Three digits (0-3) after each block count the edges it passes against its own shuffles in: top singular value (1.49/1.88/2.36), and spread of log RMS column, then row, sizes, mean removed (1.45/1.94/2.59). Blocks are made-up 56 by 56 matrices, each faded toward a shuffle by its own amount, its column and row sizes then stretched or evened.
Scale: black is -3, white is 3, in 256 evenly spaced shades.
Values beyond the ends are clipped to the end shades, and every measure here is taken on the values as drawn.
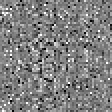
2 1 0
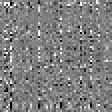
2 3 2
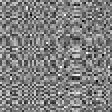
3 0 2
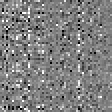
2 3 2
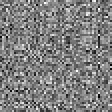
2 1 0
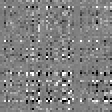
3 3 3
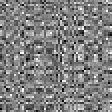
3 2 1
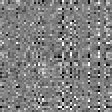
3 3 2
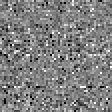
1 0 2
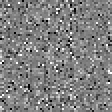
1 1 0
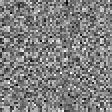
2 0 0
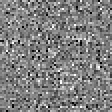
1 1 1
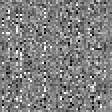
1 3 0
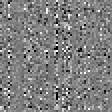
1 3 1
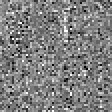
1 2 0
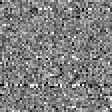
1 0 2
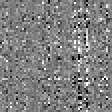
1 3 1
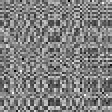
3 1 1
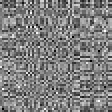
3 0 1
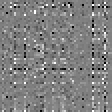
3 3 2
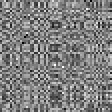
3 2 1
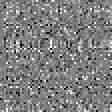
2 1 1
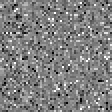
1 0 0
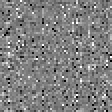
1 2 0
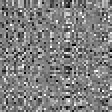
3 2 0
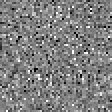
1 0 1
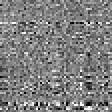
3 1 3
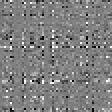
2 3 3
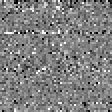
1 0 2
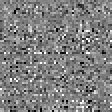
1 2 3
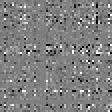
0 3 3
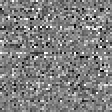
0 0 3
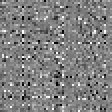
2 2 2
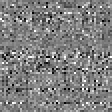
1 0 3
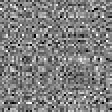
3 0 2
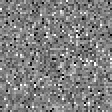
0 0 0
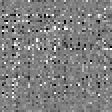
0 3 3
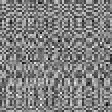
3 0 0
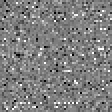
0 0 2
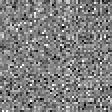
2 0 0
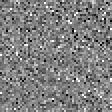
0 0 1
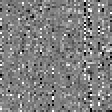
1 3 1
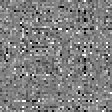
1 2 2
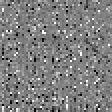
0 3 1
